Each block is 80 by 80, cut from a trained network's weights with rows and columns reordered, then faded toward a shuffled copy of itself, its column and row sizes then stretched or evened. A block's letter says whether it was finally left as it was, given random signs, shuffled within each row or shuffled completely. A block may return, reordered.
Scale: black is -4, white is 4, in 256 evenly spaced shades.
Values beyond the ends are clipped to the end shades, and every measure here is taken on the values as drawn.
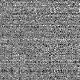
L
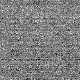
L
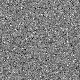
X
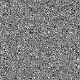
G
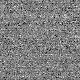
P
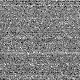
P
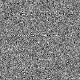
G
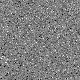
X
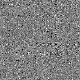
G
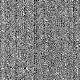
L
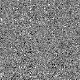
G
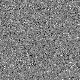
P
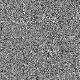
G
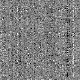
L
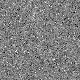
X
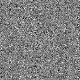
G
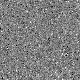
X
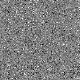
G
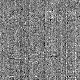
L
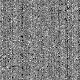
L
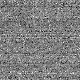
P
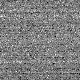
P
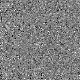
G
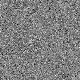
X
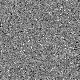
X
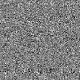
L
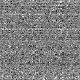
L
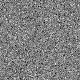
X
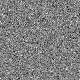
X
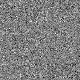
P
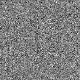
G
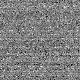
P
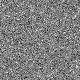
X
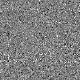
G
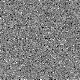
P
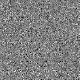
G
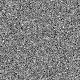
X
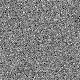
X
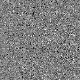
G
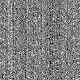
L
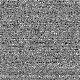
P
